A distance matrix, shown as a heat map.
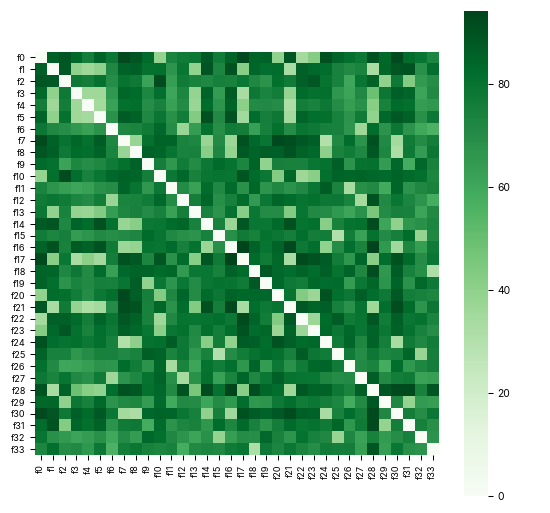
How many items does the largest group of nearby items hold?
8
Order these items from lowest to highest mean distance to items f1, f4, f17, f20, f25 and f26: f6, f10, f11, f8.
f11, f6, f10, f8
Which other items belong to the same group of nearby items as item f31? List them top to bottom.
f2, f29
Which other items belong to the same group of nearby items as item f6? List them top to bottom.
f12, f27
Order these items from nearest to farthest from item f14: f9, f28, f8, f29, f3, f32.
f8, f29, f32, f9, f3, f28
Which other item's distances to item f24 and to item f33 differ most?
f18
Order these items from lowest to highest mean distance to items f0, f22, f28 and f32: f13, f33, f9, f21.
f13, f21, f33, f9
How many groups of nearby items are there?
9
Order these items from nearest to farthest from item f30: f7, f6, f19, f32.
f7, f32, f6, f19
